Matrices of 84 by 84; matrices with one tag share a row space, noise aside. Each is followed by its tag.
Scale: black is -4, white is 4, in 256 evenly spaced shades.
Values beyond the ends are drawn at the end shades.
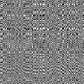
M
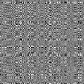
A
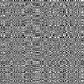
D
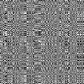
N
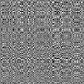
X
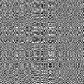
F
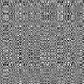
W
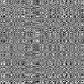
D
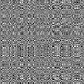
X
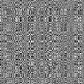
A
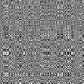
W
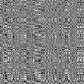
N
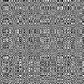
W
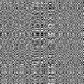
F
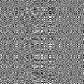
F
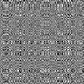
W
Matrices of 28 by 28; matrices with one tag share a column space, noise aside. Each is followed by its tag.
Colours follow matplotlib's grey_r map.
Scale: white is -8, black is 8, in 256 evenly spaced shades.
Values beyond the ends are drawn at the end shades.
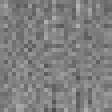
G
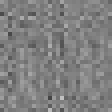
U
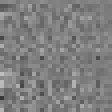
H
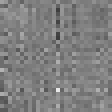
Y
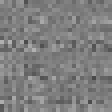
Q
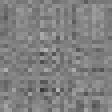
Y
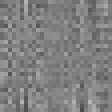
G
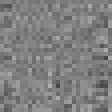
H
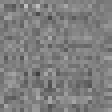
H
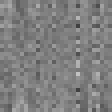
G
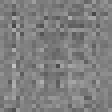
U
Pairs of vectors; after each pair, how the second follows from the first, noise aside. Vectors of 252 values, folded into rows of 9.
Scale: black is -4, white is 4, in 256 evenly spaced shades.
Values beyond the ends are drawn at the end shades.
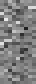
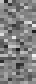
wrapped around.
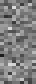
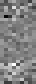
partly zeroed.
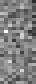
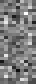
wrapped around.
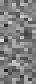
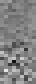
negated, partly zeroed.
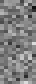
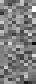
negated.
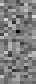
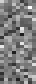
wrapped around, negated.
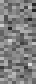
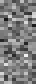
reversed, negated.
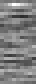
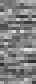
wrapped around.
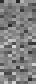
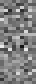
wrapped around, negated.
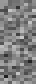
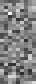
wrapped around, negated.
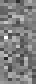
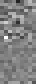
partly zeroed.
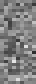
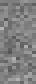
shrunk.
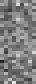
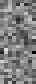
negated.
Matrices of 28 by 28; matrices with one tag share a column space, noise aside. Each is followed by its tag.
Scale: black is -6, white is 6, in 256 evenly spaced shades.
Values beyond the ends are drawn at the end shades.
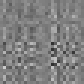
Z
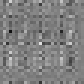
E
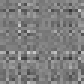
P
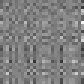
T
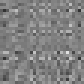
P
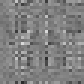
E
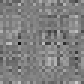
E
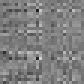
P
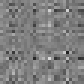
P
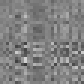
Z
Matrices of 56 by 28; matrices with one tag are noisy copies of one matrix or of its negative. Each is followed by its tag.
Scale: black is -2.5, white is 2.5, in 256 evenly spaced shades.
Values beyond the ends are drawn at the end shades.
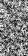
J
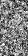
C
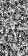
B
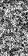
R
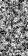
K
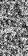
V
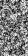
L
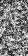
R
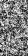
V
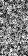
J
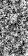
L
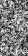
C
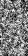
L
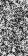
C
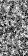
V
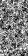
K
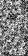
L
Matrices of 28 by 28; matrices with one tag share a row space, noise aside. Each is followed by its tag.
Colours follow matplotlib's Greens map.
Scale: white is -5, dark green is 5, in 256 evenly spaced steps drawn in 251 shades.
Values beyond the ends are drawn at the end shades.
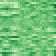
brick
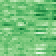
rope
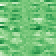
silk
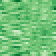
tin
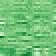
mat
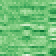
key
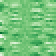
silk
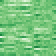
mat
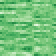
mat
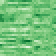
mat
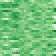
brick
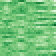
rope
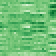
key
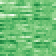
mat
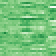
key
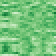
brick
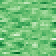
tin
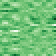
brick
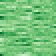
mat
